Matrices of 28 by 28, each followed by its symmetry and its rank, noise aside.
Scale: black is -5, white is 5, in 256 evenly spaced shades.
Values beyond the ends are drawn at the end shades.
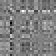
antisymmetric, rank two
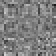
antisymmetric, rank four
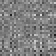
no symmetry, rank three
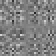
no symmetry, rank three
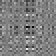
no symmetry, rank two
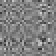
antisymmetric, rank two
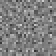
antisymmetric, rank four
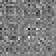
symmetric, rank four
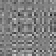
antisymmetric, rank two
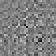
symmetric, rank four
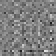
no symmetry, rank four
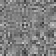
antisymmetric, rank four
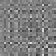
symmetric, rank two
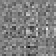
antisymmetric, rank four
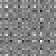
symmetric, rank two
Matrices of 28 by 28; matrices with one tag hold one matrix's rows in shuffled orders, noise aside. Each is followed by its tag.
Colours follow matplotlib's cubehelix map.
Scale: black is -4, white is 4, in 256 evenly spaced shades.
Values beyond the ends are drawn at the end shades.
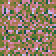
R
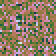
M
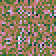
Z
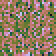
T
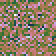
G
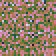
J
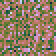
T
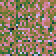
T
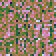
T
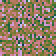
Z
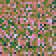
G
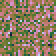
T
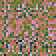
R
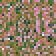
T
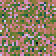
J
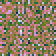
Z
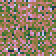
G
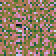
M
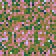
J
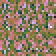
R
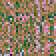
T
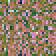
R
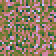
T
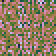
Z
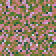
R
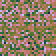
J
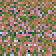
G
